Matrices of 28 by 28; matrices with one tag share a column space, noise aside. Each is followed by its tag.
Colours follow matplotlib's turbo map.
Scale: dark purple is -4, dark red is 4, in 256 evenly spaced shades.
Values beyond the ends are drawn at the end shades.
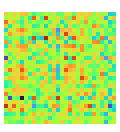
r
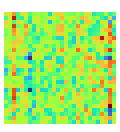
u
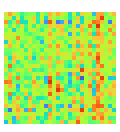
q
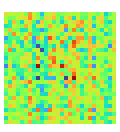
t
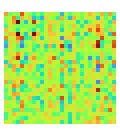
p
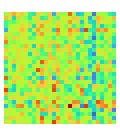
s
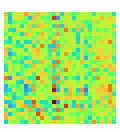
s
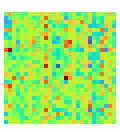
t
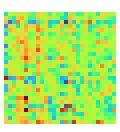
q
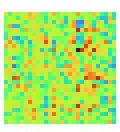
t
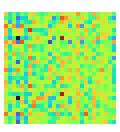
r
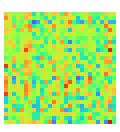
q
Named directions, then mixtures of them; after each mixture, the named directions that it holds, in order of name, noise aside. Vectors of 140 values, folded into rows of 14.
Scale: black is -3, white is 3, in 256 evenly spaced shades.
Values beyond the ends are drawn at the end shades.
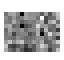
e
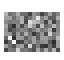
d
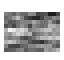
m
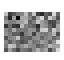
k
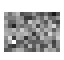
d, m.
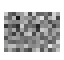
k.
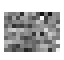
e, k, m.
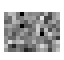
e.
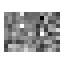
e.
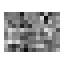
e, m.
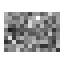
d, m.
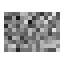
d, k.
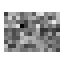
e, k, m.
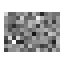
d, k.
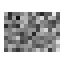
k.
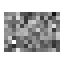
d, k, m.
